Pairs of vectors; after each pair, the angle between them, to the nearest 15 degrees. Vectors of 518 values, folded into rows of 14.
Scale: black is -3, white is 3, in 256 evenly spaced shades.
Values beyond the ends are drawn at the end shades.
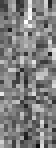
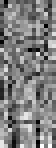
75 degrees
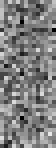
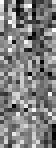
90 degrees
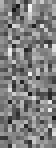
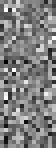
105 degrees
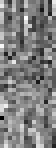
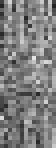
150 degrees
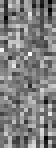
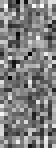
135 degrees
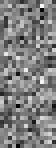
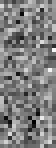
45 degrees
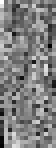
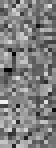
90 degrees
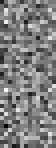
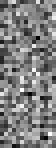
45 degrees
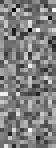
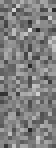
165 degrees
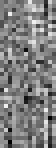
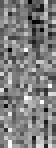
150 degrees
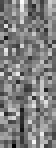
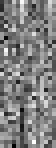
15 degrees
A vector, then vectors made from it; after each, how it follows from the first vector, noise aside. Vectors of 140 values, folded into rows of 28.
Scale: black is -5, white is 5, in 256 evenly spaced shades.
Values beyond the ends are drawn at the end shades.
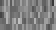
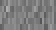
wrapped around, shrunk.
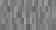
wrapped around, shrunk.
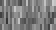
sign-scrambled.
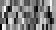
reversed, negated, scaled up.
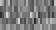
sign-scrambled.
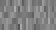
wrapped around, shrunk.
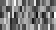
wrapped around, scaled up.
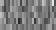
negated.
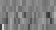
reversed, negated, partly zeroed.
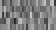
sign-scrambled.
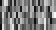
reversed, negated, scaled up.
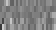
reversed, negated, partly zeroed.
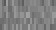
wrapped around, shrunk.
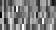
wrapped around, scaled up.
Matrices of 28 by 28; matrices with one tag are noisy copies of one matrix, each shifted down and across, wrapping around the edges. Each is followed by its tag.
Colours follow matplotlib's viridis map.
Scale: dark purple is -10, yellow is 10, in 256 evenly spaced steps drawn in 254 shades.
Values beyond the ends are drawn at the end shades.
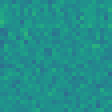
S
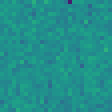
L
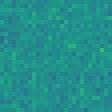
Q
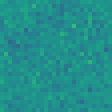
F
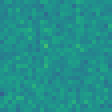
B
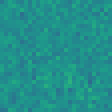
S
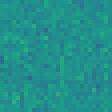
B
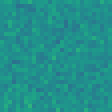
S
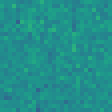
S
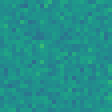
Q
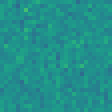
B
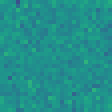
S
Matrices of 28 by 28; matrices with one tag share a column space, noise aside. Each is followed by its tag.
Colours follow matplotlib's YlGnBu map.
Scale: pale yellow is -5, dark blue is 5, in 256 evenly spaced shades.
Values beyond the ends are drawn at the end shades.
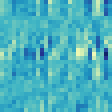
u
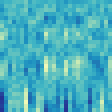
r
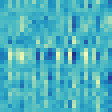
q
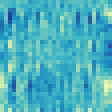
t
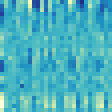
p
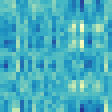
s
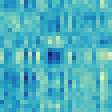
q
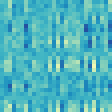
s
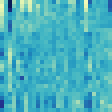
p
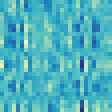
s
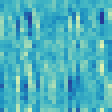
t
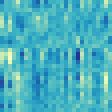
q
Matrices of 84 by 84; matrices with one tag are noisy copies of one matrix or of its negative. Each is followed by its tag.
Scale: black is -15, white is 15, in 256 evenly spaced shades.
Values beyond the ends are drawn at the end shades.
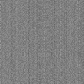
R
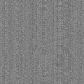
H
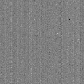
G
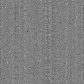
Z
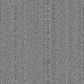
Z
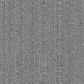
H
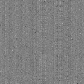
H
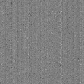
G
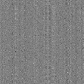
Z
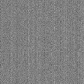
R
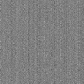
R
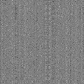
Z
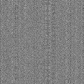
Z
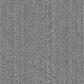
Z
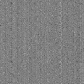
G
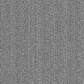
R
